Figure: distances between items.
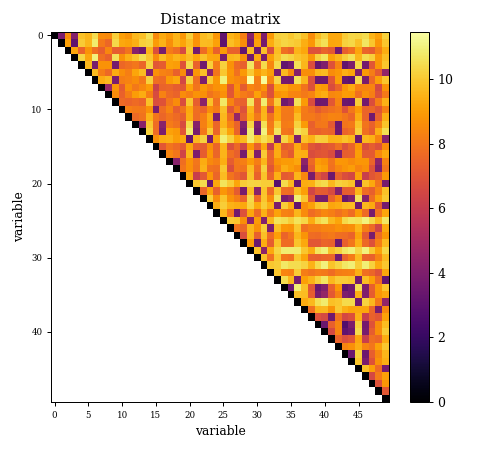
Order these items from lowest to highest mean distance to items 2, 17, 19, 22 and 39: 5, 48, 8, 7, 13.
13, 48, 7, 8, 5
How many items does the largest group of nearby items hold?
11
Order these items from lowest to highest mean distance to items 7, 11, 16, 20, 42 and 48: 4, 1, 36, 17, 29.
17, 36, 4, 1, 29
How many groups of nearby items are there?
10
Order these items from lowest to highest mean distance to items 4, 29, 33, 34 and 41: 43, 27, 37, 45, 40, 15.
43, 40, 15, 27, 45, 37
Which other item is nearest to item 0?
25
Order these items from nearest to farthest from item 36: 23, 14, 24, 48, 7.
23, 14, 48, 7, 24
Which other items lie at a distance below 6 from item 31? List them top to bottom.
0, 1, 3, 25, 29
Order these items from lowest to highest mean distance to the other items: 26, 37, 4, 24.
4, 24, 26, 37
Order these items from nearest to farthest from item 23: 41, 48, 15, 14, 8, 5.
14, 5, 48, 8, 15, 41
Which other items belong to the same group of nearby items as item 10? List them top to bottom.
15
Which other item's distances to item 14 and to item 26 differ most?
20
